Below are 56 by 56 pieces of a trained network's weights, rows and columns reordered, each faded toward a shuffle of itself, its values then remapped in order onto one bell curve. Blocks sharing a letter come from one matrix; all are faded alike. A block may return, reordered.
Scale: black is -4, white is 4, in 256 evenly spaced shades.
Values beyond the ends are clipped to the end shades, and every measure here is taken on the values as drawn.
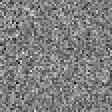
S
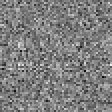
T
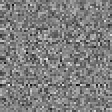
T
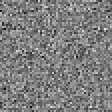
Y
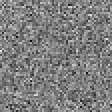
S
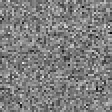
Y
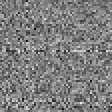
T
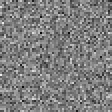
S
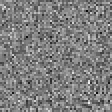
S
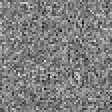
Y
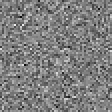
S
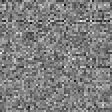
T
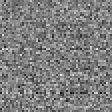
T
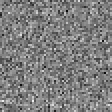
Y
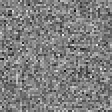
Y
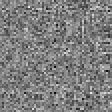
S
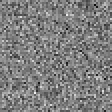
Y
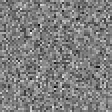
S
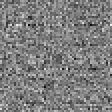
T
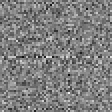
T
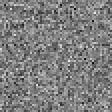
S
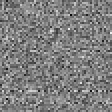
T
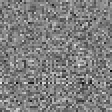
T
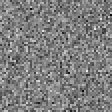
Y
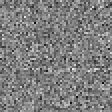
Y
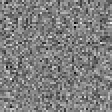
S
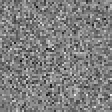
S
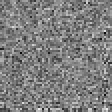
T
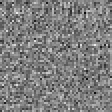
Y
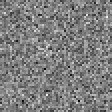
Y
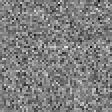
Y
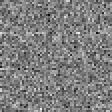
Y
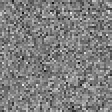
Y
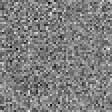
S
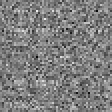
T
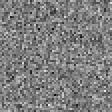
Y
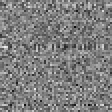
T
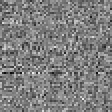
T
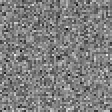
Y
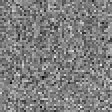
Y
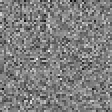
S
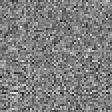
T
